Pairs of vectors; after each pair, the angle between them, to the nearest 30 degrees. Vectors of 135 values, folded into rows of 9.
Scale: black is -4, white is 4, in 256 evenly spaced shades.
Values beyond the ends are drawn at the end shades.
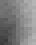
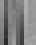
60 degrees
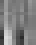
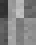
90 degrees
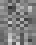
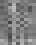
150 degrees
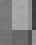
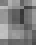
120 degrees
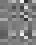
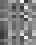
30 degrees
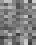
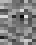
60 degrees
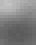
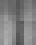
120 degrees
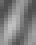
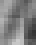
120 degrees
